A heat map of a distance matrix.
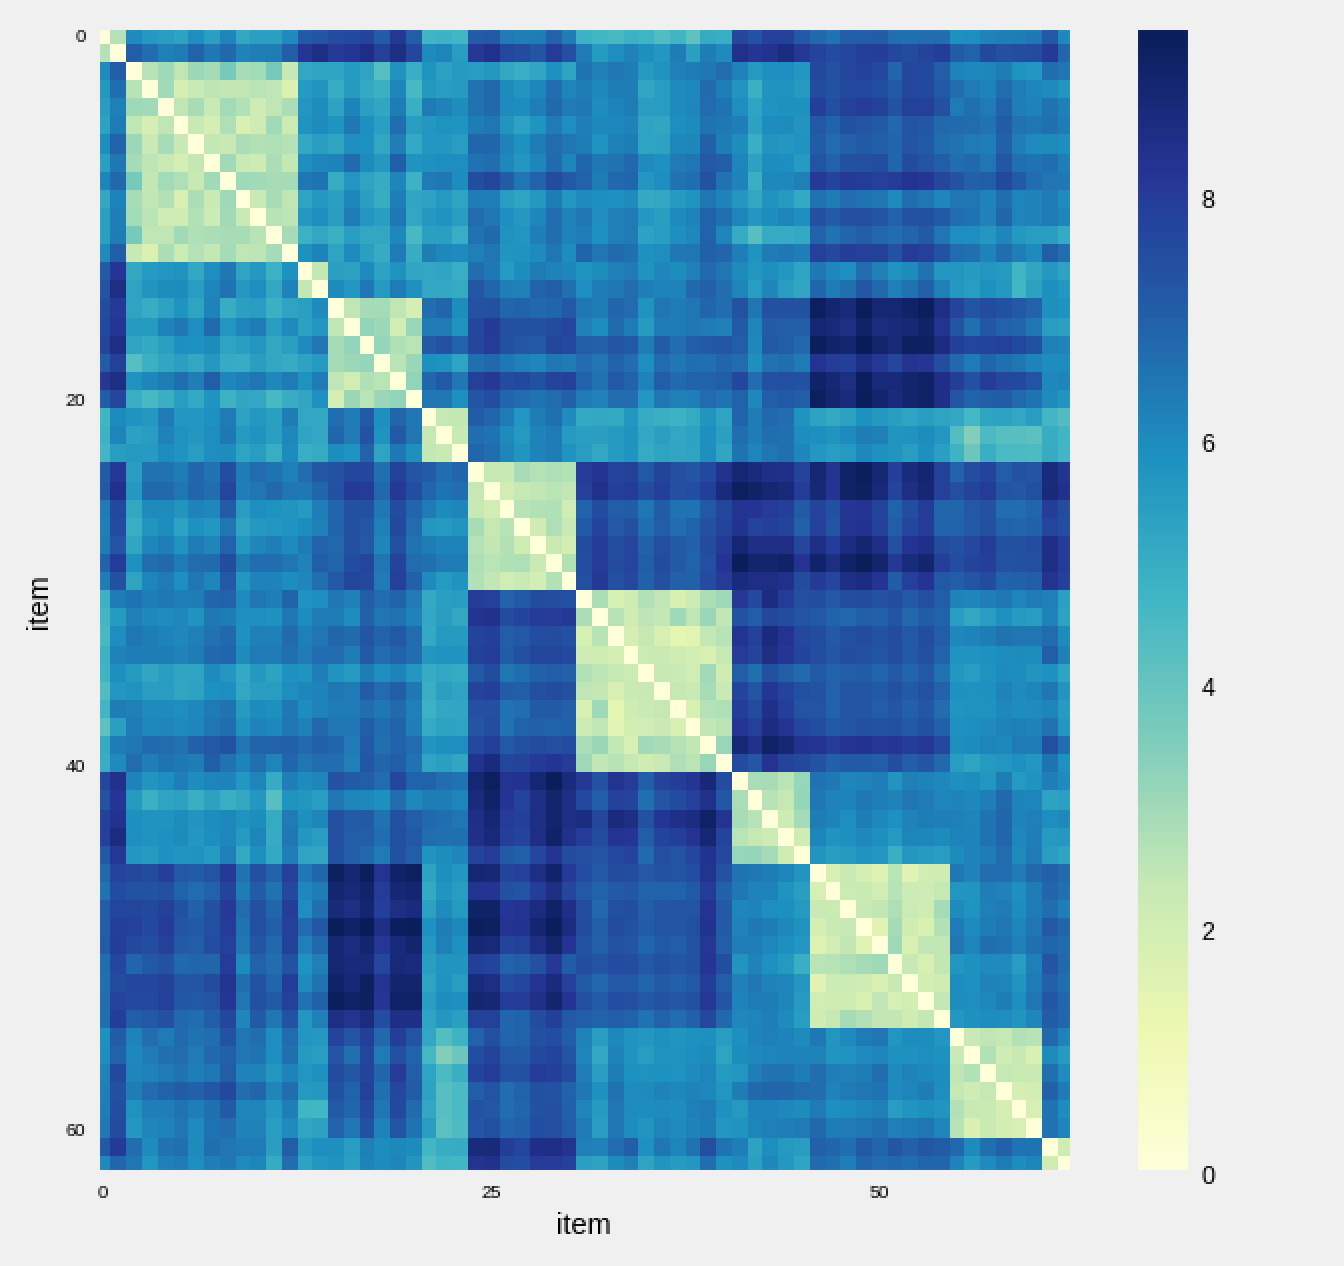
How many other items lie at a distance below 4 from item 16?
5
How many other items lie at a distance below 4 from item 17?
5
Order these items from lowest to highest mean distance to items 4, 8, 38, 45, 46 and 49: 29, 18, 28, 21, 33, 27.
21, 33, 18, 27, 28, 29
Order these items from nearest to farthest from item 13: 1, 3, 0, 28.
3, 28, 0, 1
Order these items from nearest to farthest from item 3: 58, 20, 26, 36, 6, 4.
6, 4, 20, 36, 26, 58
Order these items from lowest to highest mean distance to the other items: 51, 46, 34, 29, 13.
13, 34, 51, 46, 29
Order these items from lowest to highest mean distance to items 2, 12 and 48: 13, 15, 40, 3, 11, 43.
3, 11, 13, 43, 15, 40
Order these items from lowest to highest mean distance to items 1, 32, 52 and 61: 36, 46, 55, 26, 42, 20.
36, 46, 55, 42, 20, 26
